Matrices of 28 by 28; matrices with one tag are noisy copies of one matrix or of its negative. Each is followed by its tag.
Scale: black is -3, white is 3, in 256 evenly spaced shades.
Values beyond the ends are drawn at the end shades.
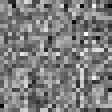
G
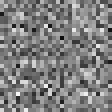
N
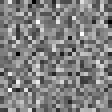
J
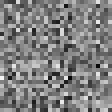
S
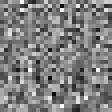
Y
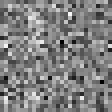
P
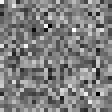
N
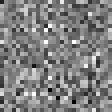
N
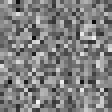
J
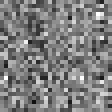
P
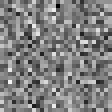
J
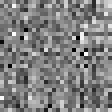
G
